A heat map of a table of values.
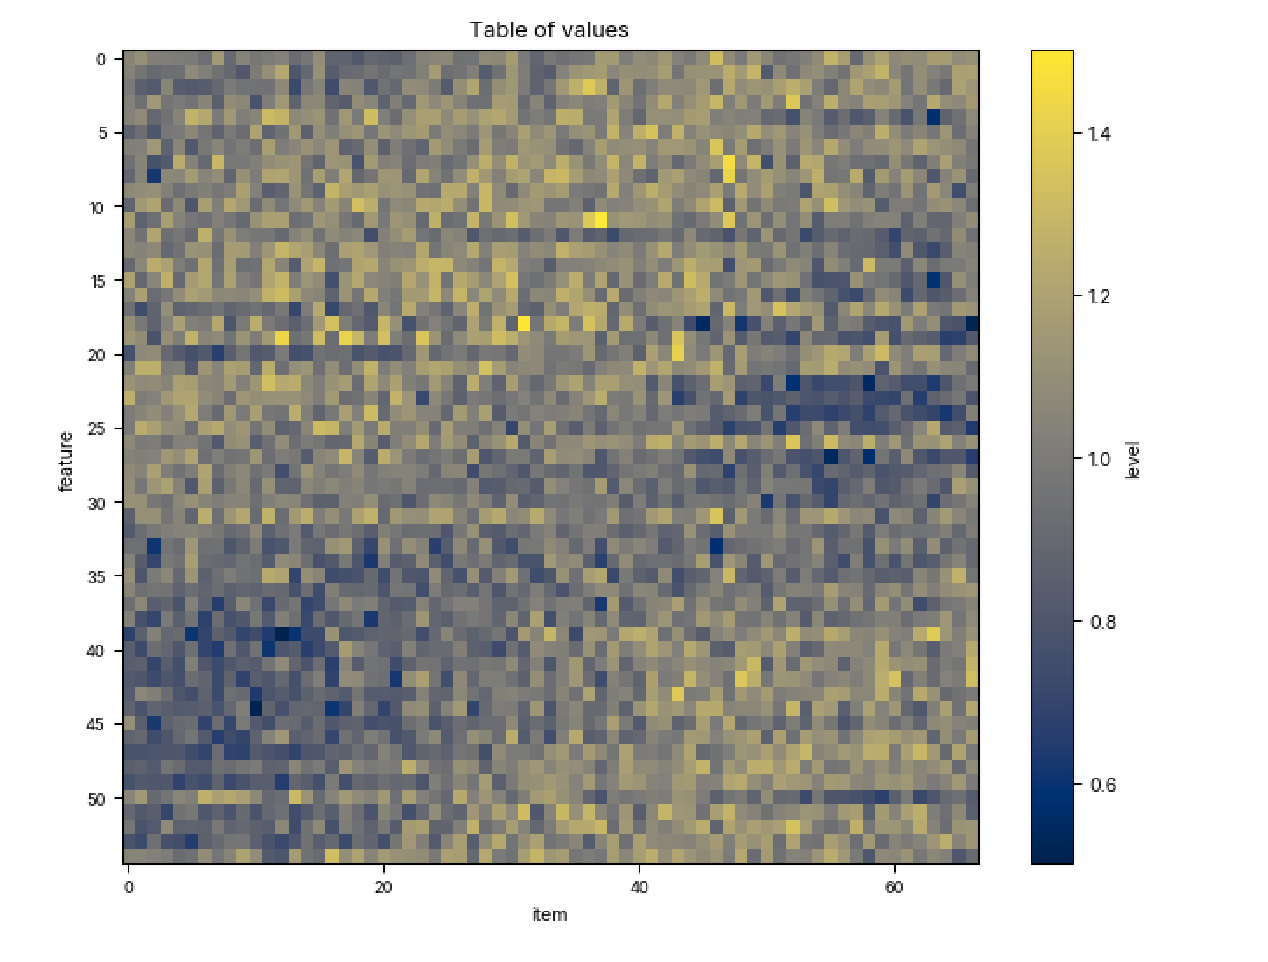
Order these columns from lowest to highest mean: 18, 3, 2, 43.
2, 3, 18, 43
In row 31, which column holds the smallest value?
59
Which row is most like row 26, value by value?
3
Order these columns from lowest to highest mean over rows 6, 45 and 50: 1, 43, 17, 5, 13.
5, 17, 1, 43, 13
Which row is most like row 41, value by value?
46
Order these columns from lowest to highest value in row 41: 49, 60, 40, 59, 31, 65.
31, 65, 40, 60, 59, 49
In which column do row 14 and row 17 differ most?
47
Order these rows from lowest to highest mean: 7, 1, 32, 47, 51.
32, 47, 51, 1, 7
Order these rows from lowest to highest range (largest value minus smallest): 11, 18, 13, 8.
13, 11, 8, 18
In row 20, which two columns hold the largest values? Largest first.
43, 59
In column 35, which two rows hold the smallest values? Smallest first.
39, 25
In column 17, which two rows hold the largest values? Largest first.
19, 27
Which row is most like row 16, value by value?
4
